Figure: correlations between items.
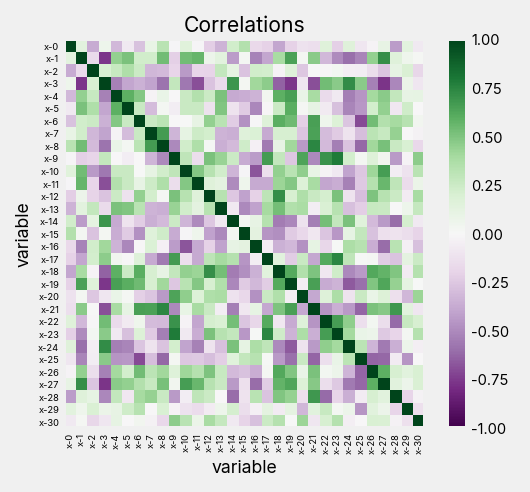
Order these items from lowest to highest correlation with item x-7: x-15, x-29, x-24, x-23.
x-23, x-24, x-29, x-15
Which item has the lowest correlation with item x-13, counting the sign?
x-15
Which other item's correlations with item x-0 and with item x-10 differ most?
x-18
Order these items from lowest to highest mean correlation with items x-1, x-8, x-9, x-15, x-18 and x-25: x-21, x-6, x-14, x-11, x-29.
x-14, x-29, x-6, x-21, x-11
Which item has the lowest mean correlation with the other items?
x-25
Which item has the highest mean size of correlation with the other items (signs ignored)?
x-3
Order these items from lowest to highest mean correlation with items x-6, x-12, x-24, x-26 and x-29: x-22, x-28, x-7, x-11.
x-11, x-28, x-7, x-22
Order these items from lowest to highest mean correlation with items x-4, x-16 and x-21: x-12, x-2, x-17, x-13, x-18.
x-17, x-13, x-12, x-2, x-18
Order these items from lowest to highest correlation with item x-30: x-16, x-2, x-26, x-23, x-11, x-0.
x-16, x-2, x-0, x-11, x-26, x-23
